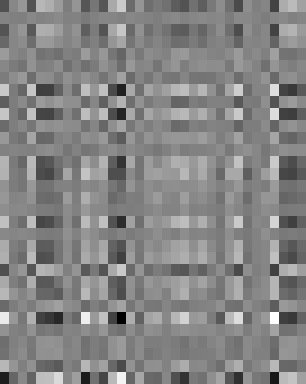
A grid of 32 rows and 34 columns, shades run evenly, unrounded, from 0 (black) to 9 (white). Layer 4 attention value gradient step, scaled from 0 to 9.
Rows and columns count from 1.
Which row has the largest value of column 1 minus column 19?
27
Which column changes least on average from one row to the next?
29
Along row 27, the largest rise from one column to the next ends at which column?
15
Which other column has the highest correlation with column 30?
18
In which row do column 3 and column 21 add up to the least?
32
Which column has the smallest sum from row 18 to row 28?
14
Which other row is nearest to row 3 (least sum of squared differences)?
23
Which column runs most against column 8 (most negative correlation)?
28
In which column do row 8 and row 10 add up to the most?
31
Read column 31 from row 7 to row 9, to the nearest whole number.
4 8 3
